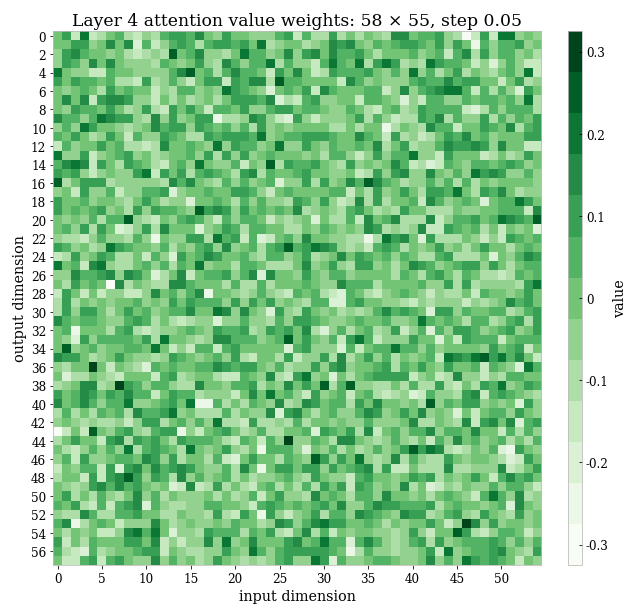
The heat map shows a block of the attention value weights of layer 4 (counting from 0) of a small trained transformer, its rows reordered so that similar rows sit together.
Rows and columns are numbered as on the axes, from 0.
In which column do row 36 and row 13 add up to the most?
53
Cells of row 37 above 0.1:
3
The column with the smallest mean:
23
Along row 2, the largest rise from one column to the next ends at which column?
13
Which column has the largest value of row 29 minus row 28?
17
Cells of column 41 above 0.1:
3
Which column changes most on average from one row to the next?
42
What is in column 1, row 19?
0
